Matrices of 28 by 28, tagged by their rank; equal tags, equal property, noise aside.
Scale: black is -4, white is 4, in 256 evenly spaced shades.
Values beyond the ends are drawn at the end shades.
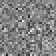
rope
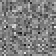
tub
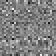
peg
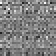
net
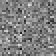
tub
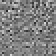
tub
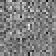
net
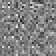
tub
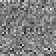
rope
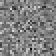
rope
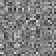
net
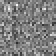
tub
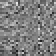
tub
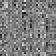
peg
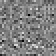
tub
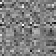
net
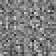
rope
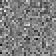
rope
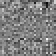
peg
